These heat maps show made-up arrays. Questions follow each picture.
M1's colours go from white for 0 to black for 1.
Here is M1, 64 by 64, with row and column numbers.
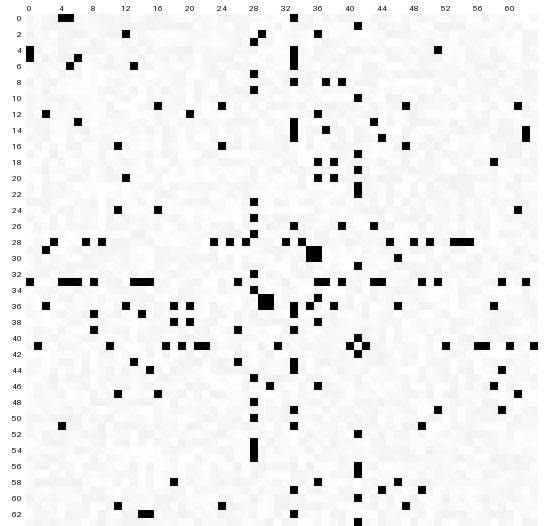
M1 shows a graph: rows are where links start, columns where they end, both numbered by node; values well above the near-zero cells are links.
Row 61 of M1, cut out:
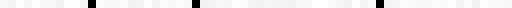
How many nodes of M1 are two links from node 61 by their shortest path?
1
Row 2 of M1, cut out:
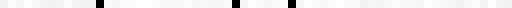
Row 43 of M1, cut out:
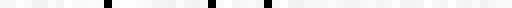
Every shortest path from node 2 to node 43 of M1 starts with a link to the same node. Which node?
node 36
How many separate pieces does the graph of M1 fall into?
4
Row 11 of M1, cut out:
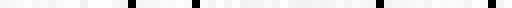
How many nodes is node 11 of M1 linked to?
4
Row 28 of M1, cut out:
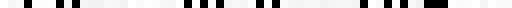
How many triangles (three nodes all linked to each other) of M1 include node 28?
0
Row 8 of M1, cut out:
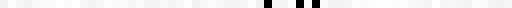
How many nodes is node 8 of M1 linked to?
3
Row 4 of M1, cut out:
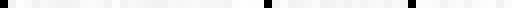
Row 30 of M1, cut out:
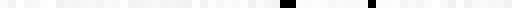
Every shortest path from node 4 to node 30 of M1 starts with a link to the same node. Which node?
node 33
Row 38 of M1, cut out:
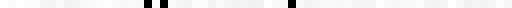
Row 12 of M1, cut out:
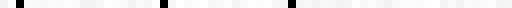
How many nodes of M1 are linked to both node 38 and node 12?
2
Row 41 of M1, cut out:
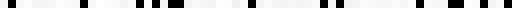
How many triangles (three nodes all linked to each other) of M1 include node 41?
0
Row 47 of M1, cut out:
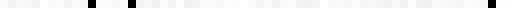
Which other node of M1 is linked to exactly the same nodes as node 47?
node 24
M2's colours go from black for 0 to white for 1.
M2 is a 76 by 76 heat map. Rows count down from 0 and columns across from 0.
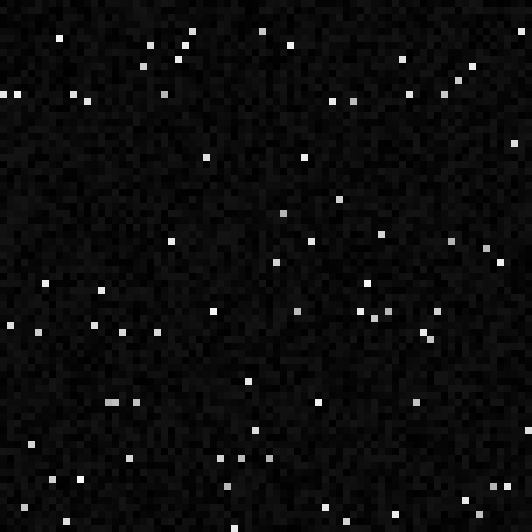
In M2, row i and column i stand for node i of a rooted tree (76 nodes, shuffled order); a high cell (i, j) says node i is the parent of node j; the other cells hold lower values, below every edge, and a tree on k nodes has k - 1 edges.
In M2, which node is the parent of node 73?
20
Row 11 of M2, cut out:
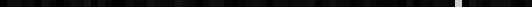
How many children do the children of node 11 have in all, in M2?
4
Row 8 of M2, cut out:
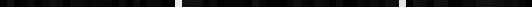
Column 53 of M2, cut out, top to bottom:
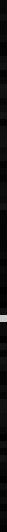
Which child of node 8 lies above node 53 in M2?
57
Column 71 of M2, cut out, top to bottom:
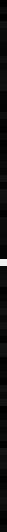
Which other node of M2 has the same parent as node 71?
39
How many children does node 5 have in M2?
1
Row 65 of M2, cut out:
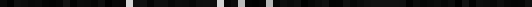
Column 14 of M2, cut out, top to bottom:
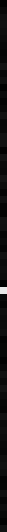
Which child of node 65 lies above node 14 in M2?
34
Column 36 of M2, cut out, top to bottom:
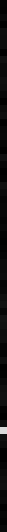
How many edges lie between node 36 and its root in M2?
3
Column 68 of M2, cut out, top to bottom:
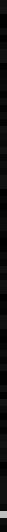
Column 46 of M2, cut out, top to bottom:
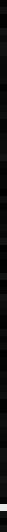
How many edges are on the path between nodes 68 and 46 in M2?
8
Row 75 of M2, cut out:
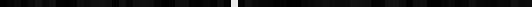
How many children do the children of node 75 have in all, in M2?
1
